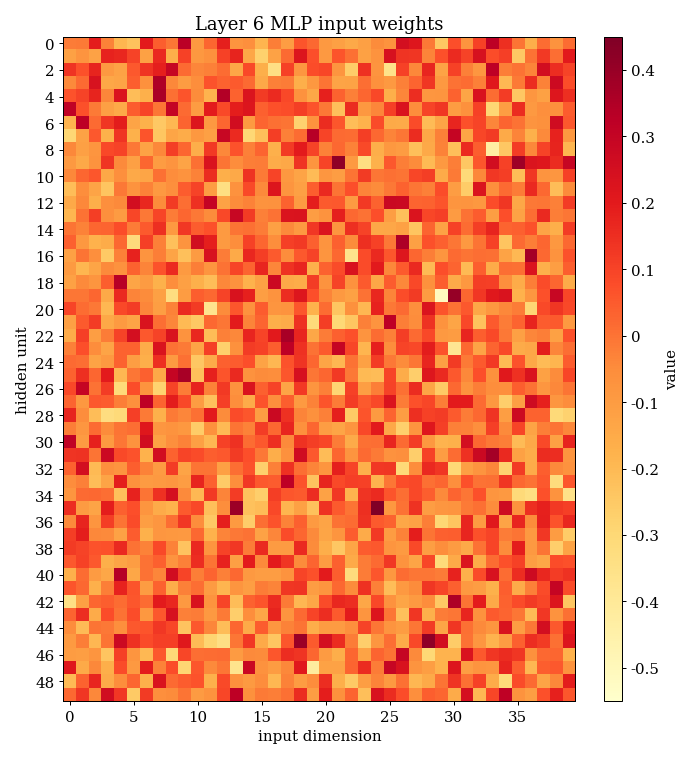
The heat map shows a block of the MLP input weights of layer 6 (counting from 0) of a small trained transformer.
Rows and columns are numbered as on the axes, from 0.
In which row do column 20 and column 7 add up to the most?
4
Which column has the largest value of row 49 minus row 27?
34
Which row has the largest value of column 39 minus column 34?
48
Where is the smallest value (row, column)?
19, 29
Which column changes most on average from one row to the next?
8
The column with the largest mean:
18
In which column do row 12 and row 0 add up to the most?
26
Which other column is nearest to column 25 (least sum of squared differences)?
6
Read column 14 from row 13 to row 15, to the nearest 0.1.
0.1 0 0.1
